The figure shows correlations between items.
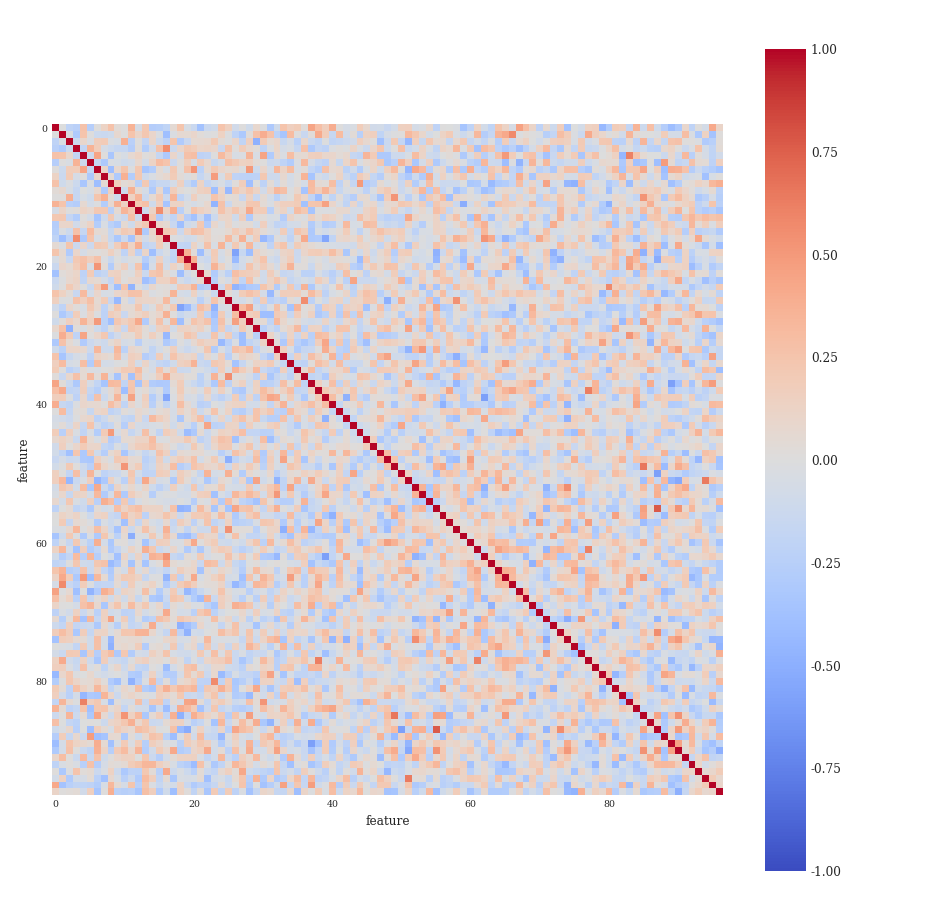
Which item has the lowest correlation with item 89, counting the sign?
37
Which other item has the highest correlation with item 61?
77
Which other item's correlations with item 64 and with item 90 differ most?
51
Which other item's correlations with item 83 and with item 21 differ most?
4
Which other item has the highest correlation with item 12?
15
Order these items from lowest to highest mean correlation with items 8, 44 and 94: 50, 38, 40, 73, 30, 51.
30, 50, 38, 73, 40, 51
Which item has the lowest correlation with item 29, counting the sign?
2
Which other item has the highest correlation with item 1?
66
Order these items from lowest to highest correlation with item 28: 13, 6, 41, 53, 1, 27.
13, 41, 1, 27, 53, 6
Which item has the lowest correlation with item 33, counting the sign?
58
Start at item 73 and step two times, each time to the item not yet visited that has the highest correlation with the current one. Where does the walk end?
55
